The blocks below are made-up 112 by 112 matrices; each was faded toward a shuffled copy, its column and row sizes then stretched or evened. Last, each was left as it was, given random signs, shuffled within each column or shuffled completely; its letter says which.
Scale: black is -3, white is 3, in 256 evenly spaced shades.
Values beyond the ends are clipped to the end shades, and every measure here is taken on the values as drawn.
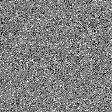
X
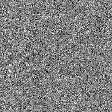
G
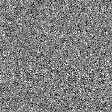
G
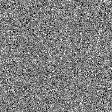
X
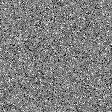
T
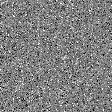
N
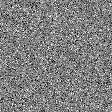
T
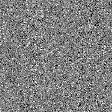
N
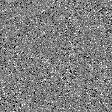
N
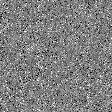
N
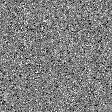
T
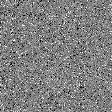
N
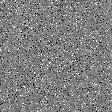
T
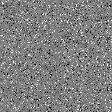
X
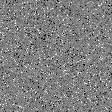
T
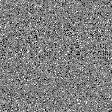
G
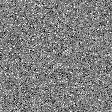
T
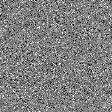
X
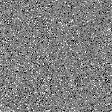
G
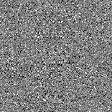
G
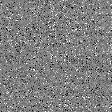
G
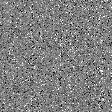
N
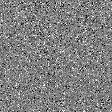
X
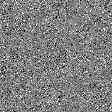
X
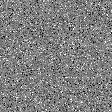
T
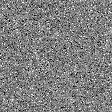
T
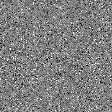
X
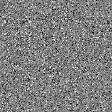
G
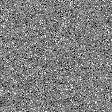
N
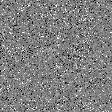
X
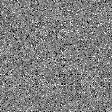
G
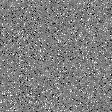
N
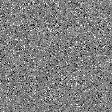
G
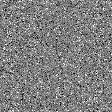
N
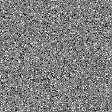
G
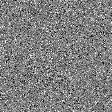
N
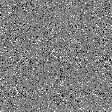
G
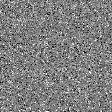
X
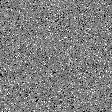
T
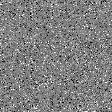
X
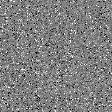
X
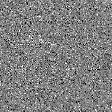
G
